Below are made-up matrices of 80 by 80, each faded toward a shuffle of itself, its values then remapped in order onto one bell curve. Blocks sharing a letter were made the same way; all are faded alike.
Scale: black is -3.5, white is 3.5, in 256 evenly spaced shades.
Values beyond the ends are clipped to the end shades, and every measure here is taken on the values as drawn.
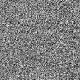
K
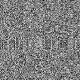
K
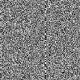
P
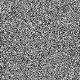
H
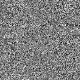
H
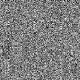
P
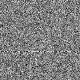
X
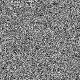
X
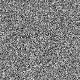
X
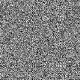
P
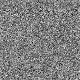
X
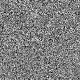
X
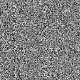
H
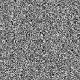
K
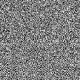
K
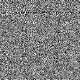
H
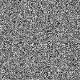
H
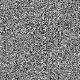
H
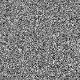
H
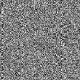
P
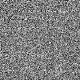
X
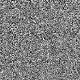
H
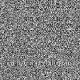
K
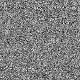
X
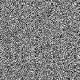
P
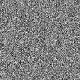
K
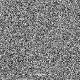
X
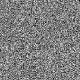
P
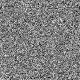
X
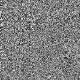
H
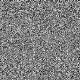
H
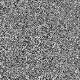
H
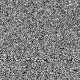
X
